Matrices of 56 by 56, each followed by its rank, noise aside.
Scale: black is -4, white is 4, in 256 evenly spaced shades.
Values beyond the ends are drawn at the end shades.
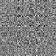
six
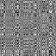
three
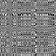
three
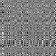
three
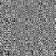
four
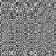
four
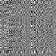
four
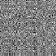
eight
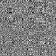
eight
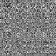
six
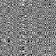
four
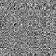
eight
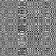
three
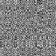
six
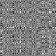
four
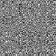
eight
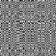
three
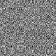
eight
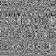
eight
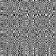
three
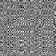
four
